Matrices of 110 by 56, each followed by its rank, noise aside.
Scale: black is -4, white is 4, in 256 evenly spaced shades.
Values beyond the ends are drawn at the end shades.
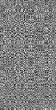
seven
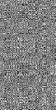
seven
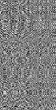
eight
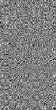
seven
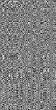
eight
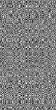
four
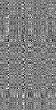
four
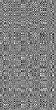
four
